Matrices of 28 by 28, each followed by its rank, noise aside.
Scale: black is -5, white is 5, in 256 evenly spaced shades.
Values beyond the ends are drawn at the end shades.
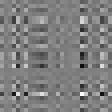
one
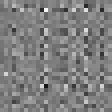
two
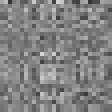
three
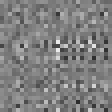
three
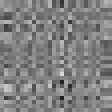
two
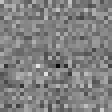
six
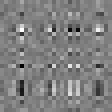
one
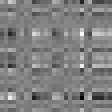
one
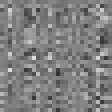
three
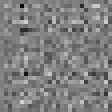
four
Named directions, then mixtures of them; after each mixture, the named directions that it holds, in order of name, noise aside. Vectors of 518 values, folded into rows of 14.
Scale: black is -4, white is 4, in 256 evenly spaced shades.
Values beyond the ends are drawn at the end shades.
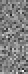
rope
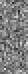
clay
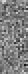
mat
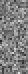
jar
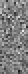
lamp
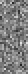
clay.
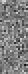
mat.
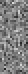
clay.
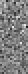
clay, lamp.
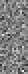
lamp, rope.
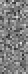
clay, lamp.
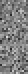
jar, rope.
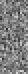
clay, rope.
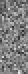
jar, lamp.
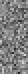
jar.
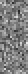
clay.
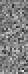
rope.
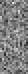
clay.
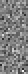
lamp, rope.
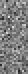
lamp, rope.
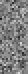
clay, jar.
